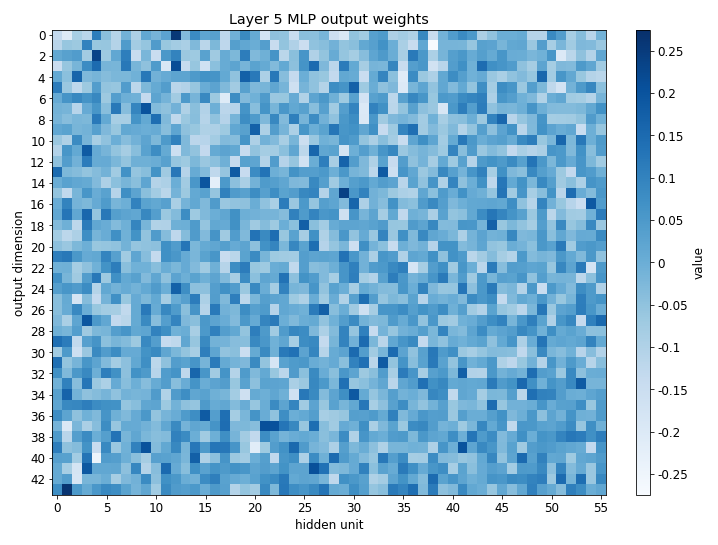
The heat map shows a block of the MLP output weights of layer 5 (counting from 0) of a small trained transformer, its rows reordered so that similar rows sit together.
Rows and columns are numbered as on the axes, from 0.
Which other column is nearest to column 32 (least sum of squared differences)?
42
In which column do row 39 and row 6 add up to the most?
41
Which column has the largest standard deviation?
1
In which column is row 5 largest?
30
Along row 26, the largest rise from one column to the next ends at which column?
16
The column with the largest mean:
26
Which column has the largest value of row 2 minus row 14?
4
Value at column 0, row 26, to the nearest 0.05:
-0.05
